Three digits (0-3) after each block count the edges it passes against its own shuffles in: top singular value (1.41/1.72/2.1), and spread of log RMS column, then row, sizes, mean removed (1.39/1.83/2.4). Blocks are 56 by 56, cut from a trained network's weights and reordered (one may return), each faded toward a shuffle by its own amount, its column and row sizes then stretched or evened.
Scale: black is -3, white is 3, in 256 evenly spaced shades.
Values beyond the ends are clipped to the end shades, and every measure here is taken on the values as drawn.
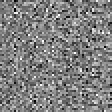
2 1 0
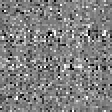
1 1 3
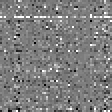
1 2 2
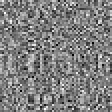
3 0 0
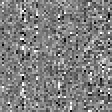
0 3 0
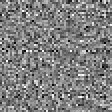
2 1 2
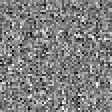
1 2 1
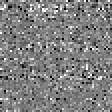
0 0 3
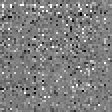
0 1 1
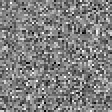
1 0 0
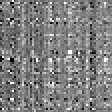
3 3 3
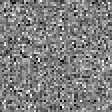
0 2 1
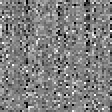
1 3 0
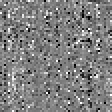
1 3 1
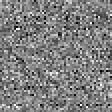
1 0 2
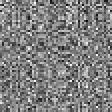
3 2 1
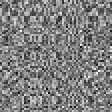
3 0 0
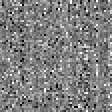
0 2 0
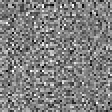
2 2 1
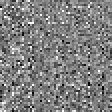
1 3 1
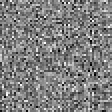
2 1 0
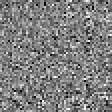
1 1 1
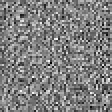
2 1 0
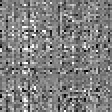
2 3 3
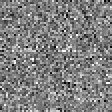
0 0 2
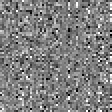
1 3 0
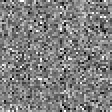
1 2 2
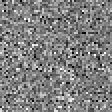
0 0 2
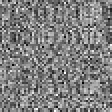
3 0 0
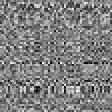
3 0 3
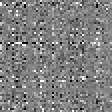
2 3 3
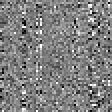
2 3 1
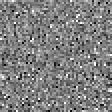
0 0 1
